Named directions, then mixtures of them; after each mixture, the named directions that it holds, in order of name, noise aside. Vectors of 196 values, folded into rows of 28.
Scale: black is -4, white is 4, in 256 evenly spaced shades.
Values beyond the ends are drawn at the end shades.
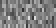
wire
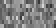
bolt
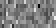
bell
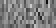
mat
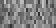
bolt, mat.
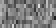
bell, bolt, mat.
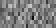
bell, mat, wire.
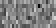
bell, mat, wire.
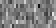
bell.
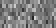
bell, wire.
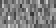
mat, wire.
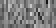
mat.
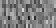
wire.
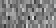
wire.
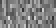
wire.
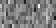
bell.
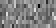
bell, mat.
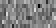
bell, mat, wire.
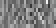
mat.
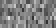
bell, bolt, wire.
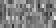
bell, bolt.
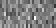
wire.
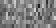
bell, bolt, mat.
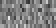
bolt, mat, wire.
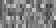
bell, bolt, wire.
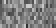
bolt, mat, wire.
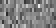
bell, bolt, wire.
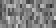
bell, bolt, wire.
